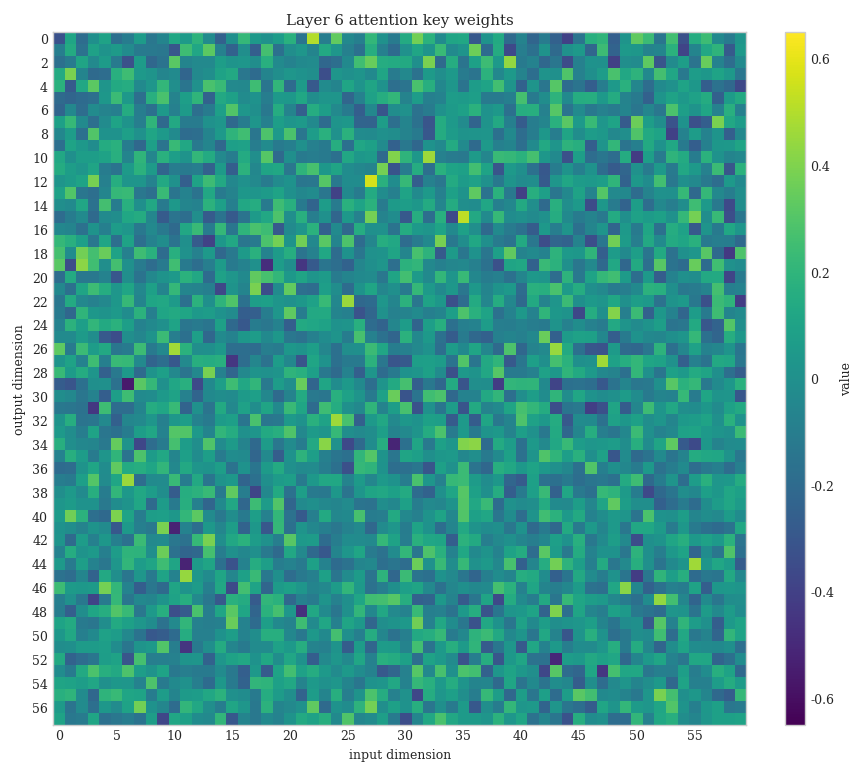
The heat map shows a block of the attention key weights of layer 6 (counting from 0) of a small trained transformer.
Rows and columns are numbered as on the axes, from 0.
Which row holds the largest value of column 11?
45
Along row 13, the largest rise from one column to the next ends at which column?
41
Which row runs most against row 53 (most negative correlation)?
47
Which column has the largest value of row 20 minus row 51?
11
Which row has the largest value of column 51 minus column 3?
31
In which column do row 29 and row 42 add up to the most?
7
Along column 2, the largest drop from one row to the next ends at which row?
20
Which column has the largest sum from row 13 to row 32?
17
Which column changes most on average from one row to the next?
43
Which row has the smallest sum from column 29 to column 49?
29
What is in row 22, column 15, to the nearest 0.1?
0.3
